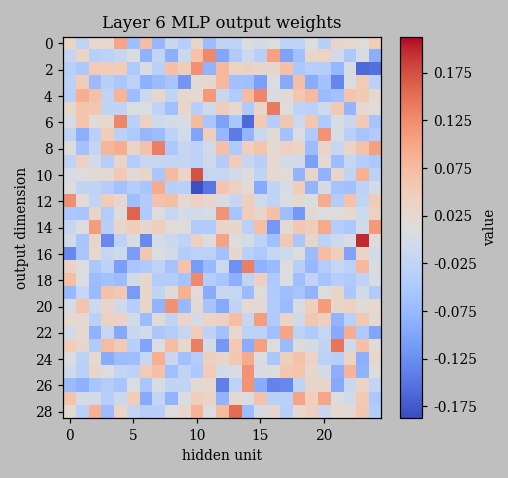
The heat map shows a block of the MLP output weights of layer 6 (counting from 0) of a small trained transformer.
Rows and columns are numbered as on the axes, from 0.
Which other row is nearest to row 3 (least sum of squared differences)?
9
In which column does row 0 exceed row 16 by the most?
0
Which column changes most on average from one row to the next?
10
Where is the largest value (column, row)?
23, 15
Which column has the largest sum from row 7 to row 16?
20
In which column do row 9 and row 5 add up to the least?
19
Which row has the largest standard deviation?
2
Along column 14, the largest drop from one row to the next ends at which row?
18
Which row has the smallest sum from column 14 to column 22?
3
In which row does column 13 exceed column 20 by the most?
28
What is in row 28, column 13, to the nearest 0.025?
0.15
